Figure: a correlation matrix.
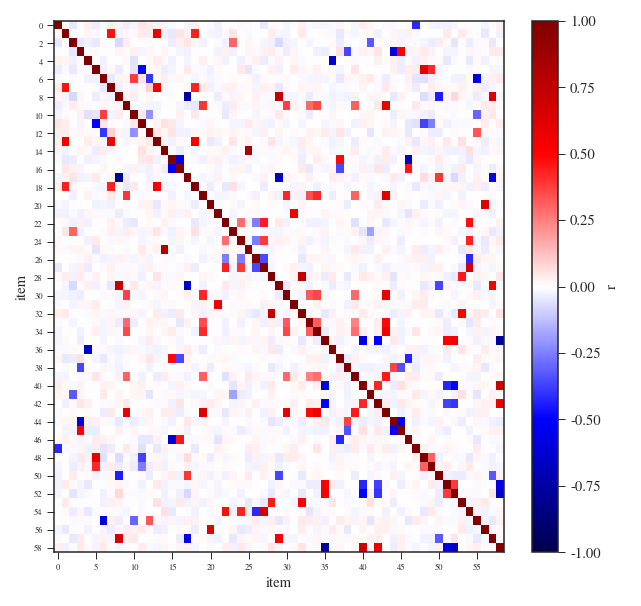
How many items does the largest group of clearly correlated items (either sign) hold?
7
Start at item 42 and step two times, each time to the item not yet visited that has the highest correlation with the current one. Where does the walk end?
40
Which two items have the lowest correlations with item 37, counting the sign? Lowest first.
46, 16
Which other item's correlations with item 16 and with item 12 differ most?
15
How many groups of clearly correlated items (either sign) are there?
16
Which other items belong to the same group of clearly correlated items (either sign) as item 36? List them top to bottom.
4
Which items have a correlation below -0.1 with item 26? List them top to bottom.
22, 24, 27, 54
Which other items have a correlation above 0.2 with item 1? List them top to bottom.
7, 13, 18
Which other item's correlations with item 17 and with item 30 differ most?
8
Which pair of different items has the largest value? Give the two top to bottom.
14, 25
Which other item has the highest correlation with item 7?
13
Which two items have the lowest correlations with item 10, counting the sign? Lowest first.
55, 12
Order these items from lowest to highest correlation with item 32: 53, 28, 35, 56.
35, 56, 53, 28
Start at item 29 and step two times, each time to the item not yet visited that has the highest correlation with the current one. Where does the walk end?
57
